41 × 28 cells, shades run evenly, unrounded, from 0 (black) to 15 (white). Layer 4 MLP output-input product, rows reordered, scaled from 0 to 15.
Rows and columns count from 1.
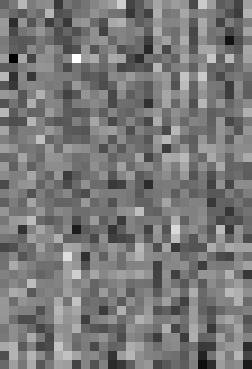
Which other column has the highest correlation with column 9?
26
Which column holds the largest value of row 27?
20
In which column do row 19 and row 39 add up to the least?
28
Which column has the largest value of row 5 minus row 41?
23
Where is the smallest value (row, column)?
7, 2
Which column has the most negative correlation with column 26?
18
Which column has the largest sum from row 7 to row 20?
21
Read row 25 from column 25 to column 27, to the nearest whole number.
4 5 5
